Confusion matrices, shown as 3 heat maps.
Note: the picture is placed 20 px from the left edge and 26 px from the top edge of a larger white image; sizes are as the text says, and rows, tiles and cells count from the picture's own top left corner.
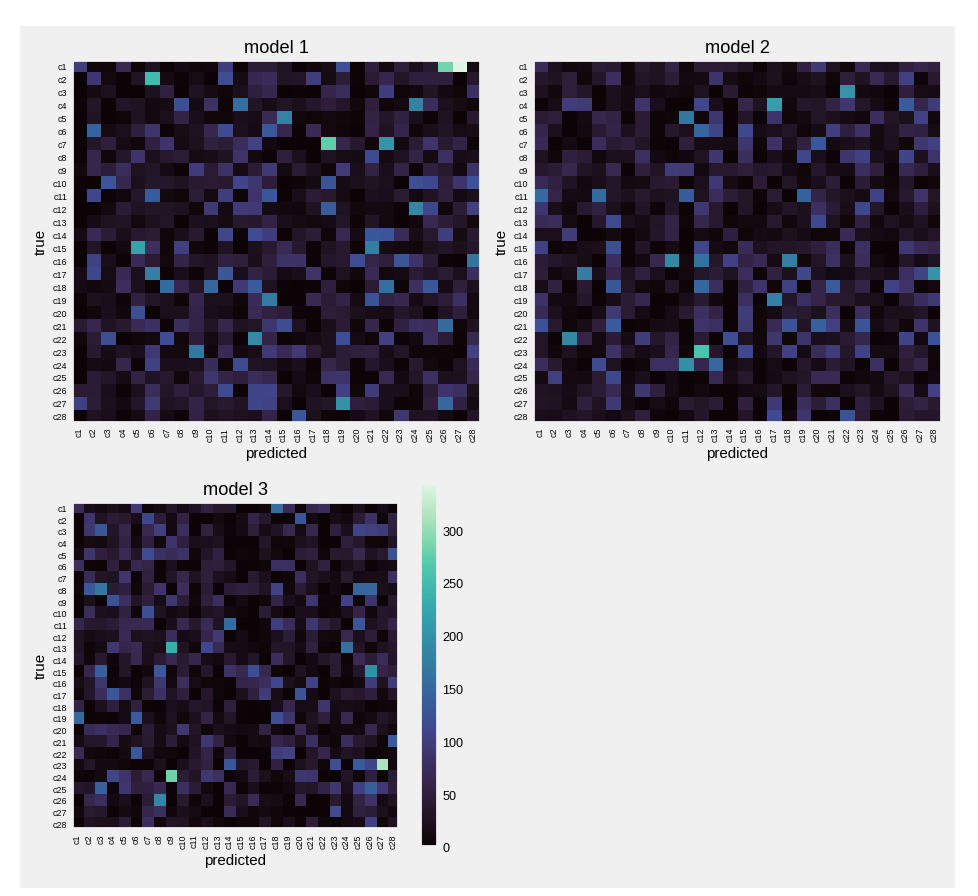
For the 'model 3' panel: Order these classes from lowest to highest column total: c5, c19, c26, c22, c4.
c22, c19, c4, c5, c26
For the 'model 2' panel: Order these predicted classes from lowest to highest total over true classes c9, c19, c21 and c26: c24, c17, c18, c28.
c24, c18, c28, c17
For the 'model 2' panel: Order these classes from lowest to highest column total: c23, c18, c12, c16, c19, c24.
c16, c24, c18, c19, c23, c12
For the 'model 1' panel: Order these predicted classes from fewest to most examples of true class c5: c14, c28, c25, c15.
c25, c28, c14, c15
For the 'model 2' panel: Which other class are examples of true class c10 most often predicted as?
c13
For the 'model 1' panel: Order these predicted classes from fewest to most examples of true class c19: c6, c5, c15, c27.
c15, c6, c5, c27
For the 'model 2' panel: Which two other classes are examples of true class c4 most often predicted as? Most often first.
c17, c26
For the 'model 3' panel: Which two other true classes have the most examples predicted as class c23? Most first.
c27, c25
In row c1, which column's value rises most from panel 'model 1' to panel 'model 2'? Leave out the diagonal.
c20
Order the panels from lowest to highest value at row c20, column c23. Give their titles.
model 3, model 1, model 2
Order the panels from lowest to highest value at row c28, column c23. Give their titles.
model 3, model 2, model 1
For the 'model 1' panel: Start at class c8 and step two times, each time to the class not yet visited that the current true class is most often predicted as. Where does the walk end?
c26
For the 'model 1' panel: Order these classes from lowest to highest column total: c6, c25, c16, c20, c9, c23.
c20, c16, c23, c9, c25, c6
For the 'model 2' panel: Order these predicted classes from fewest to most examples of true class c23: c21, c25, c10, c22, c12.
c25, c22, c10, c21, c12
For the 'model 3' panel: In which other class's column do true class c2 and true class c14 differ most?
c20
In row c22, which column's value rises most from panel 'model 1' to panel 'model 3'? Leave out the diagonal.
c6
